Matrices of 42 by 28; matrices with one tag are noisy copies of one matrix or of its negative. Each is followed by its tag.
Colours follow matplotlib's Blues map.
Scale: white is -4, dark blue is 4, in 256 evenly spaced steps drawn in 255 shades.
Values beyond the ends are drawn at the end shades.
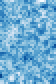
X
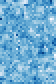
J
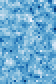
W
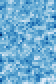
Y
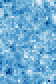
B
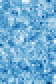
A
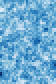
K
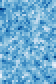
K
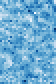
W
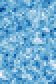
K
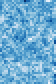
A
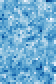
A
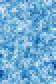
K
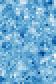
J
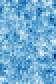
J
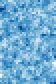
K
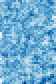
Y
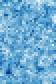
B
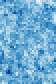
B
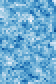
W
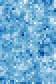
J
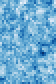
J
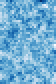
X
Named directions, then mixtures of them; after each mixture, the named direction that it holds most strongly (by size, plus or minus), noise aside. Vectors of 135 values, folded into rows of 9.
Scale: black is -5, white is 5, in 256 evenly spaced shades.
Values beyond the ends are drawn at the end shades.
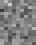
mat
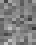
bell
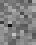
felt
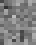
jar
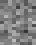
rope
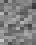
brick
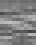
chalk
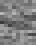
chalk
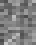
jar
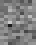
felt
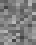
jar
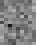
felt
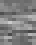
chalk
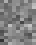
brick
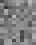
jar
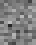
felt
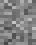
bell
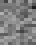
brick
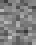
mat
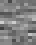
chalk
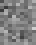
jar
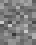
felt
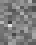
felt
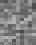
brick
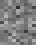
rope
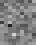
felt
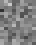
mat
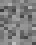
mat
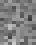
bell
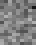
rope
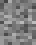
rope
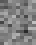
jar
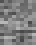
chalk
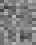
jar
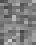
jar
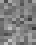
bell
